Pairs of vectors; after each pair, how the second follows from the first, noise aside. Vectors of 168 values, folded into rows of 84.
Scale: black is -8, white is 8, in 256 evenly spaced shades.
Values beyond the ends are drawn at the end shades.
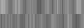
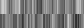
scaled up.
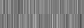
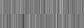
wrapped around, partly zeroed.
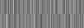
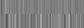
negated, partly zeroed.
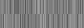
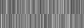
reversed, negated.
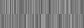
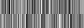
negated, scaled up.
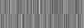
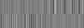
wrapped around, negated, partly zeroed.
